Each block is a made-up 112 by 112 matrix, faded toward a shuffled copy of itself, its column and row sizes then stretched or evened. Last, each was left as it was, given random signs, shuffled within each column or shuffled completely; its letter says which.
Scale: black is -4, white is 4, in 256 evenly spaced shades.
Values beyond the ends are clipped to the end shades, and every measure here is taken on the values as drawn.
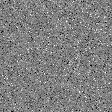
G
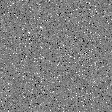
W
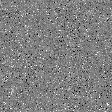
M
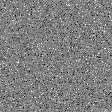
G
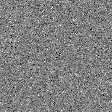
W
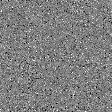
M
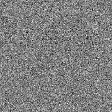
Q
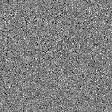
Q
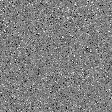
G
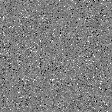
M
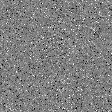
W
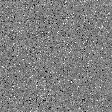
M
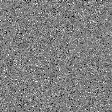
M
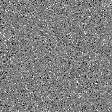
Q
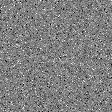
G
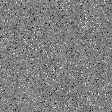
G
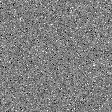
G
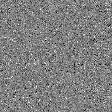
Q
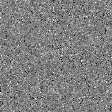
Q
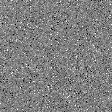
Q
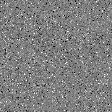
M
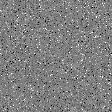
W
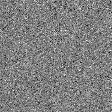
M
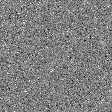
G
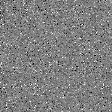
M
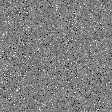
W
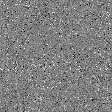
M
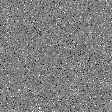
W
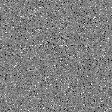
Q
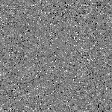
Q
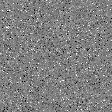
M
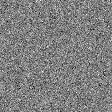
G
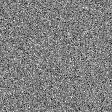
G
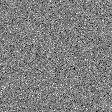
G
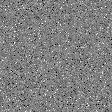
G
